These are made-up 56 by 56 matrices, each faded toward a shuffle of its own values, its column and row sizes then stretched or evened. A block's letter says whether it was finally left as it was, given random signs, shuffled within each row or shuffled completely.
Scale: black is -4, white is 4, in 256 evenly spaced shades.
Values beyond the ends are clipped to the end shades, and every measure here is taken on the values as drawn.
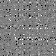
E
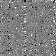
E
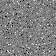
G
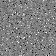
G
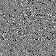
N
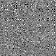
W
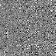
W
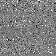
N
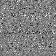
N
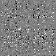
W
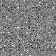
N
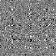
E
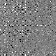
E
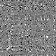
E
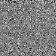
W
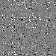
W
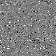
N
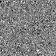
N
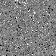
G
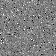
G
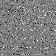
N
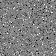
G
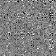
W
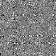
W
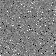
G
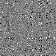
W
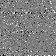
N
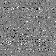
N
